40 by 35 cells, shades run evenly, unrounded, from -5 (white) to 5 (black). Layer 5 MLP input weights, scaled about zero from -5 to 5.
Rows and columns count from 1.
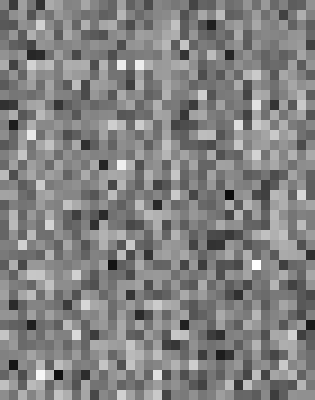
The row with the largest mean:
6
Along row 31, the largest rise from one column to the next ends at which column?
2
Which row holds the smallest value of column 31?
14
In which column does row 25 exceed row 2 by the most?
25
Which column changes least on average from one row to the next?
30
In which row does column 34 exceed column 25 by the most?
32
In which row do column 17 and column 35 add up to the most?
26
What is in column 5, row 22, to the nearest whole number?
0
